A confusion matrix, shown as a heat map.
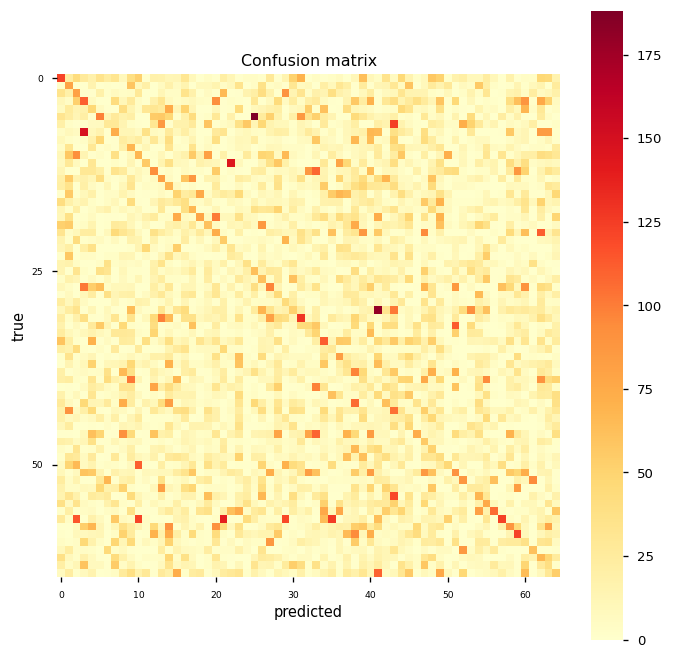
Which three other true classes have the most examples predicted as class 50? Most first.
10, 57, 12
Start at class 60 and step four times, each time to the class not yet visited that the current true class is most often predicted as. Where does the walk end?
62
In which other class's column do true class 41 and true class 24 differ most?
35
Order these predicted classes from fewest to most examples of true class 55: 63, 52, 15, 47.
52, 15, 63, 47
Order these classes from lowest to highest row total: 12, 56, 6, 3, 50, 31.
50, 6, 12, 56, 31, 3
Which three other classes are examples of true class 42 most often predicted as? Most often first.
38, 14, 8
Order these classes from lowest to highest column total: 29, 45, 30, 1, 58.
29, 30, 58, 45, 1
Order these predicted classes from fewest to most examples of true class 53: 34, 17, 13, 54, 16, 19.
19, 34, 54, 16, 17, 13
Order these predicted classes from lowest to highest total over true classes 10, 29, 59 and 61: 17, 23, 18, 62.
18, 23, 62, 17
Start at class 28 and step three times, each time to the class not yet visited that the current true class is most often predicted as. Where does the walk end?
1
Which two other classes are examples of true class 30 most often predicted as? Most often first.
41, 43
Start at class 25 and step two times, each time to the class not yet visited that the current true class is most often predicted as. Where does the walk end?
4
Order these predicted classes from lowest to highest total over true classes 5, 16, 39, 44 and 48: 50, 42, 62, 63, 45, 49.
50, 42, 63, 45, 49, 62
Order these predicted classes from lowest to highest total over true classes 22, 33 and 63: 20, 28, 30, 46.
28, 46, 20, 30
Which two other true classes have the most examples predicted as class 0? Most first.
34, 19
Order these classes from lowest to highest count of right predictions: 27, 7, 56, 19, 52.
19, 7, 52, 27, 56
